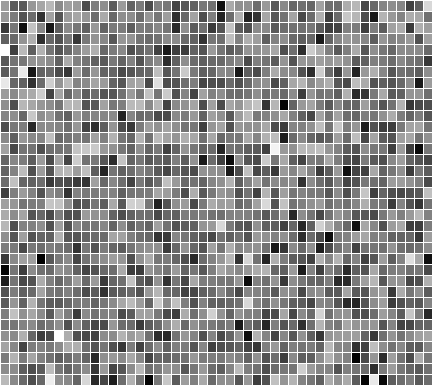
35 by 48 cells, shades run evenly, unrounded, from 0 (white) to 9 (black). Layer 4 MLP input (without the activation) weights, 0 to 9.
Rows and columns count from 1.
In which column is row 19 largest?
18
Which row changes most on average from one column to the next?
35
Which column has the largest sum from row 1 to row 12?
23
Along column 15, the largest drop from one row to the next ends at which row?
26
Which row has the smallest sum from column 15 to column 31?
13
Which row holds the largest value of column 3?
3
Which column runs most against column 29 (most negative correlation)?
10
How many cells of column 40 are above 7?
6
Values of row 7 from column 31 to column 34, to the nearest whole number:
3 4 4 6
